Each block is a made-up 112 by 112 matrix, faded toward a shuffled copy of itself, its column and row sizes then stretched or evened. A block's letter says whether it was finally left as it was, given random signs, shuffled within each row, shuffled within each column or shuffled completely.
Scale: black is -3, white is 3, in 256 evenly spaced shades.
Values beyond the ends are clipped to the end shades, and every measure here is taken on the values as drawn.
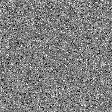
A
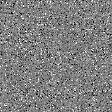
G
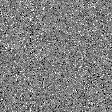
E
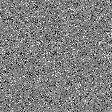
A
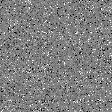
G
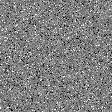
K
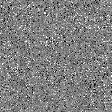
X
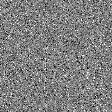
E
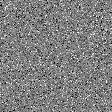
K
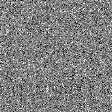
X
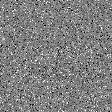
A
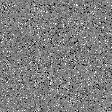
G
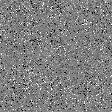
G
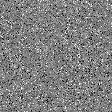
E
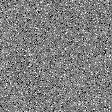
E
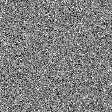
E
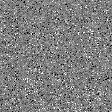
G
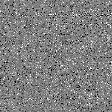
X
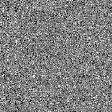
X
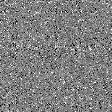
X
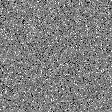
K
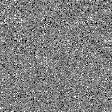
X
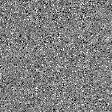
G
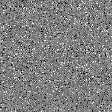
X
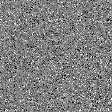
G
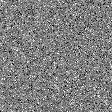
K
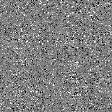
X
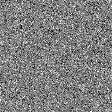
E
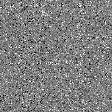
X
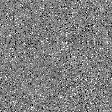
X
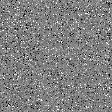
G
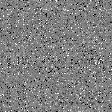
X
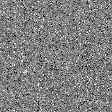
E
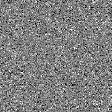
X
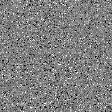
X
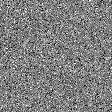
K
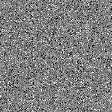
G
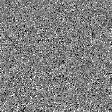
X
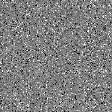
X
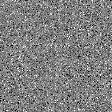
G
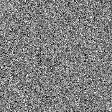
E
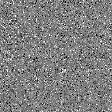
X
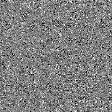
X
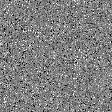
E
